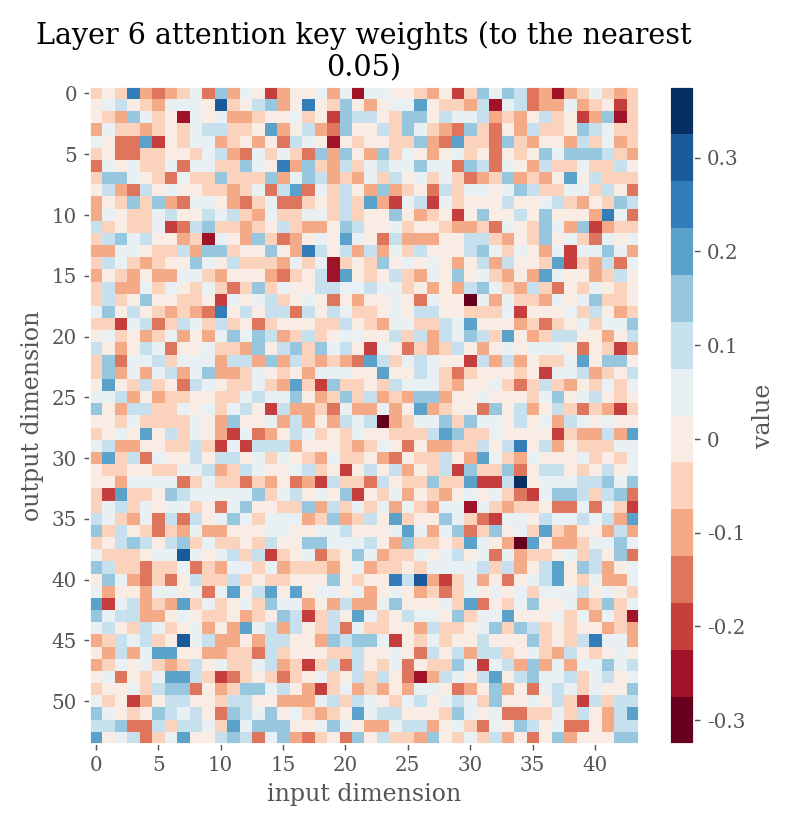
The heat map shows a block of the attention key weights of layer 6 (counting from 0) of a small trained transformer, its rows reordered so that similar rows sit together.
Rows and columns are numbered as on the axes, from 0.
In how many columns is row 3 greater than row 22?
13
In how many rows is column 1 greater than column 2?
31
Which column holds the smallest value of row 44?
20
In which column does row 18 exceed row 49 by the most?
10
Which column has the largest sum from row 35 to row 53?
7
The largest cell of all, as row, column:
32, 34
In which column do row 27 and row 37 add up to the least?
23
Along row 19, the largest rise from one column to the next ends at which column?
3
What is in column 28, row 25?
-0.1
